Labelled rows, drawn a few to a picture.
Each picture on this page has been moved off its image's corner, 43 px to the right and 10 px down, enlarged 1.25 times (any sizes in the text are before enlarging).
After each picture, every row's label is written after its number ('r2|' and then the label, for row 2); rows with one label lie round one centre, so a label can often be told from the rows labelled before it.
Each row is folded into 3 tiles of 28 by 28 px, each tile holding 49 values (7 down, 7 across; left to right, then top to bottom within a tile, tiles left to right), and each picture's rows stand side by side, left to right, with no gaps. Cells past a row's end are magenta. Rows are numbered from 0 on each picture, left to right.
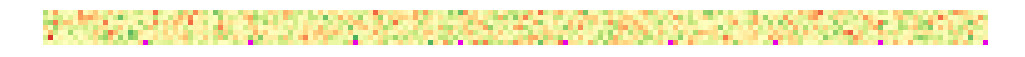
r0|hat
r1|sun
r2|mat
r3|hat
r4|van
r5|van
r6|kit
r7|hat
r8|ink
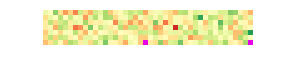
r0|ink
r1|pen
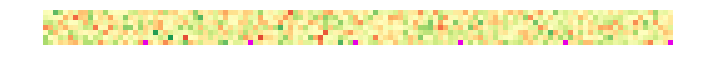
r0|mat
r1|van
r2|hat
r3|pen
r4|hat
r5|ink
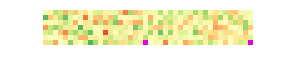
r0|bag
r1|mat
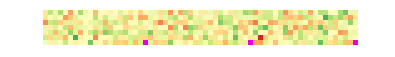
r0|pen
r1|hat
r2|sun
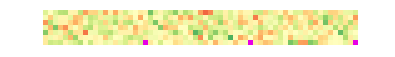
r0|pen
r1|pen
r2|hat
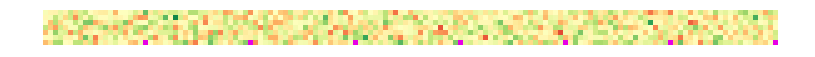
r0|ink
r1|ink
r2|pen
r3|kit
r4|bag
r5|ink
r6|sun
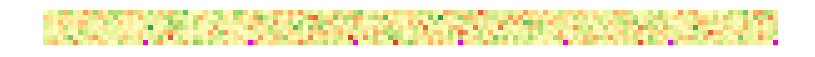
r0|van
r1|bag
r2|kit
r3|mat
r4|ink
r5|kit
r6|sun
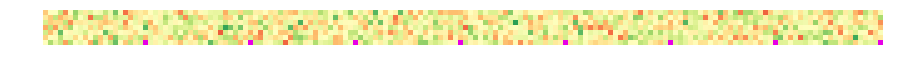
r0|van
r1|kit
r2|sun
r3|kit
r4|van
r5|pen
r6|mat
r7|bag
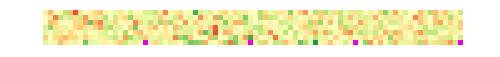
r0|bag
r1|mat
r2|bag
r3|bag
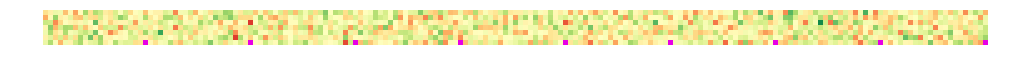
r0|hat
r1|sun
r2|pen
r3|bag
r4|bag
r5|kit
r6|bag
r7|ink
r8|van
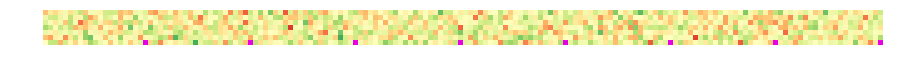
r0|hat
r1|bag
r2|hat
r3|pen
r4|bag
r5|sun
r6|bag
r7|mat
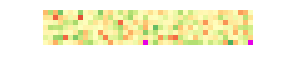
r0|bag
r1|bag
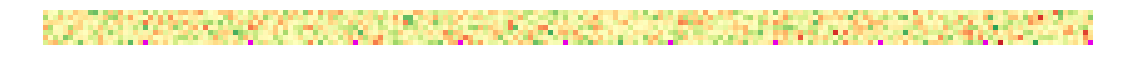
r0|van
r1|hat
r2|van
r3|kit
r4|hat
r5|sun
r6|hat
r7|bag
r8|kit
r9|bag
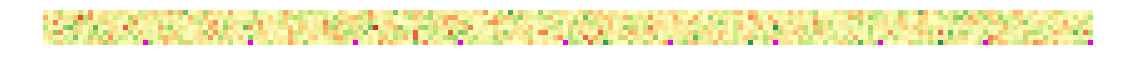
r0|hat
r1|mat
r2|sun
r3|pen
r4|mat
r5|kit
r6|van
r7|hat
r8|pen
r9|hat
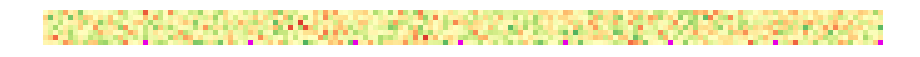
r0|ink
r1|van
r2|ink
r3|van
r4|pen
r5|pen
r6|kit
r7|hat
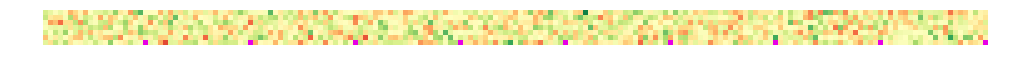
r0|sun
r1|kit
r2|kit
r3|hat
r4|bag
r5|sun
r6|mat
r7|mat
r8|ink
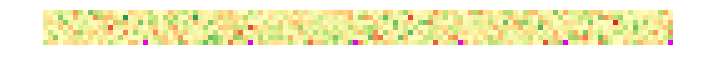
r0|mat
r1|ink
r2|van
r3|bag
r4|ink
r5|kit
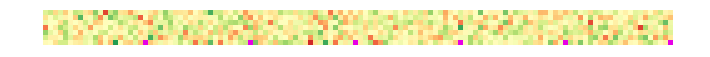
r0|van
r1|kit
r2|van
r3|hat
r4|ink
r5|sun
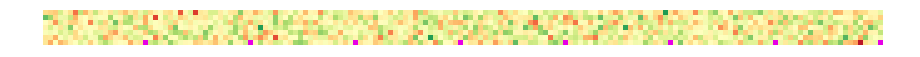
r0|hat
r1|hat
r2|bag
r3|bag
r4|sun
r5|kit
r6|bag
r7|ink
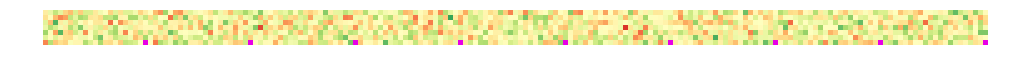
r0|bag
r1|ink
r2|pen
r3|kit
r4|pen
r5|hat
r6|van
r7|hat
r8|sun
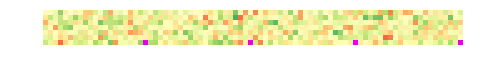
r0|kit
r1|bag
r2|hat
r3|kit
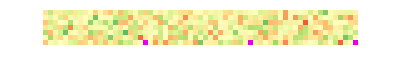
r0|pen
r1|hat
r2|sun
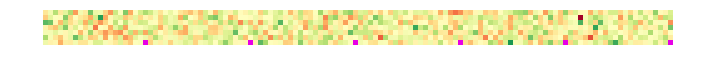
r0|mat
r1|hat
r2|sun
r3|bag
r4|bag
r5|bag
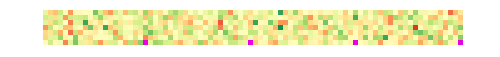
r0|ink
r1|sun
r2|hat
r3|van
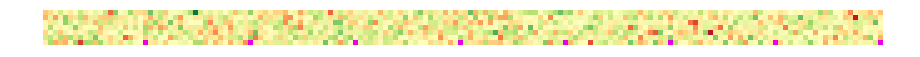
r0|bag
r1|mat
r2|hat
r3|mat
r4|sun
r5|kit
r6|sun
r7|kit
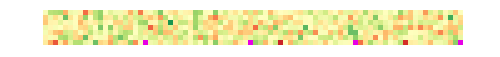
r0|van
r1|mat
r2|sun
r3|kit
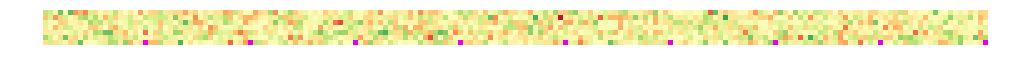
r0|van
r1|ink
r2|van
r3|hat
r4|pen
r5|bag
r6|ink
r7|mat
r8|van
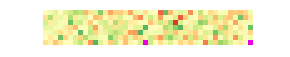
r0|ink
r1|van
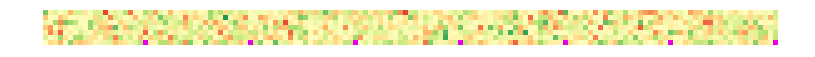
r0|mat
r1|hat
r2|sun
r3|hat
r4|hat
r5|ink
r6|hat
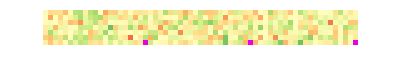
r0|van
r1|van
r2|bag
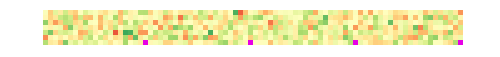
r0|hat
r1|van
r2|pen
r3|kit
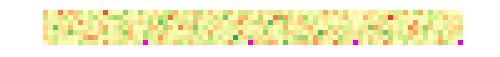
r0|pen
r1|ink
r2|ink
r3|pen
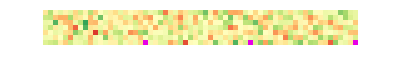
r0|ink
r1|mat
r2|bag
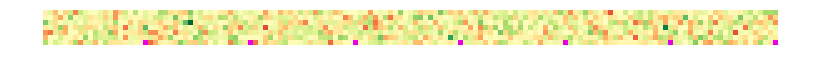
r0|ink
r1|ink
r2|ink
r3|pen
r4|kit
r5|sun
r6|sun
